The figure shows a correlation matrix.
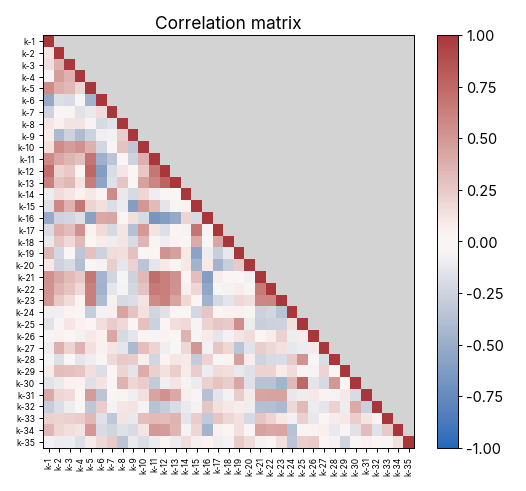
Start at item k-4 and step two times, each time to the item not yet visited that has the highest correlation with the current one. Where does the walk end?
k-17
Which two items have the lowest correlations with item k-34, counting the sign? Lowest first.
k-16, k-24
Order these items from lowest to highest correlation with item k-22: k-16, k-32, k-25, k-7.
k-16, k-32, k-25, k-7
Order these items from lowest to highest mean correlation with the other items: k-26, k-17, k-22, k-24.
k-24, k-26, k-17, k-22
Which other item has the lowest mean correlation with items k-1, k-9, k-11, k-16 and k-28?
k-15
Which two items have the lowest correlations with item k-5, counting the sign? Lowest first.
k-16, k-6
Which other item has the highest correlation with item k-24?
k-8
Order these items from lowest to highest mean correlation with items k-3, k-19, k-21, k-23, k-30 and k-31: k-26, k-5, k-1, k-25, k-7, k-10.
k-7, k-26, k-25, k-10, k-1, k-5
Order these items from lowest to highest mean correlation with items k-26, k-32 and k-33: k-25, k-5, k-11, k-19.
k-11, k-5, k-19, k-25
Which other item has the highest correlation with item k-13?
k-12
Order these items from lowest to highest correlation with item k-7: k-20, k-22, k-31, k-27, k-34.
k-34, k-22, k-31, k-27, k-20
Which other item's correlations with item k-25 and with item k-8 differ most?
k-35
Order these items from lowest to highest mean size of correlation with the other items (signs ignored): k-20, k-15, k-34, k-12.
k-20, k-34, k-15, k-12
